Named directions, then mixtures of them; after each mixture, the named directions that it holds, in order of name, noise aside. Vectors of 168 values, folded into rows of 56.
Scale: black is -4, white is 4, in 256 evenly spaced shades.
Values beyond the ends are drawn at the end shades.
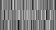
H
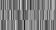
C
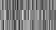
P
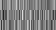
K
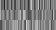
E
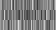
H.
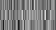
C, H, P.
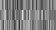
P.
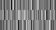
E, H.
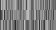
C, E, H.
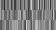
E.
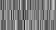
C.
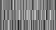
H.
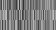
C, K.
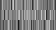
H.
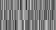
C.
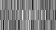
H, K, P.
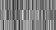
P.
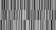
E, K.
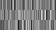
C, E, H.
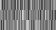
E, K, P.
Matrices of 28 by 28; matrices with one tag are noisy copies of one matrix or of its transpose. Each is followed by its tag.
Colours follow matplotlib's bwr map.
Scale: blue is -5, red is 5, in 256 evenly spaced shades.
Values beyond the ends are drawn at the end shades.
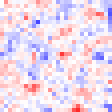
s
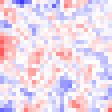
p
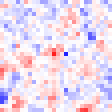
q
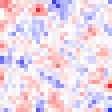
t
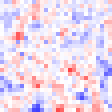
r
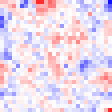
p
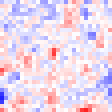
q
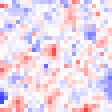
q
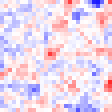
q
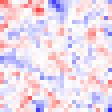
t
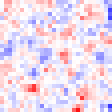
s
